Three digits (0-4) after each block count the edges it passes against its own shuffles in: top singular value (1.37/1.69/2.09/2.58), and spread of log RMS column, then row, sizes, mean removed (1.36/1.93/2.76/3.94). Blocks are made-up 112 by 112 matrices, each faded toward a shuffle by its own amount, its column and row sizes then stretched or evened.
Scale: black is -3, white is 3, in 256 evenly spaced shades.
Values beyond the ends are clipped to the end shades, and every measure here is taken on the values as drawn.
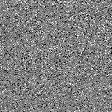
2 0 1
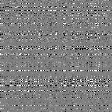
4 2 4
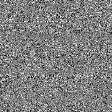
0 0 3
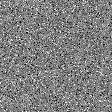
0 0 0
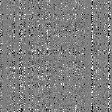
1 4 2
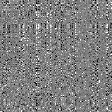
4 3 1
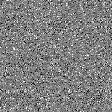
3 0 1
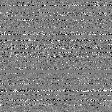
1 0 4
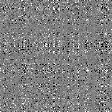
3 3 3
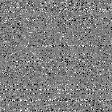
1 1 3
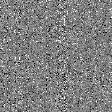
1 2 1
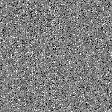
1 1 0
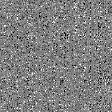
2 3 1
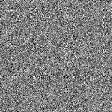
2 1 1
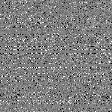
3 0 3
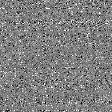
1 1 3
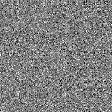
2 1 1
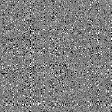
3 3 2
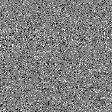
1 1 2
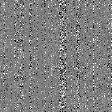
0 4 1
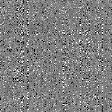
3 3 2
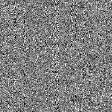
1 3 0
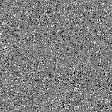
2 0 1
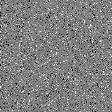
1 2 0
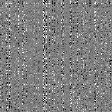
3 4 2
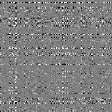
4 3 4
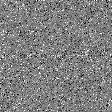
1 0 1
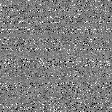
1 0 3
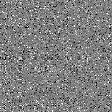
3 1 1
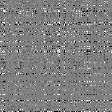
4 3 4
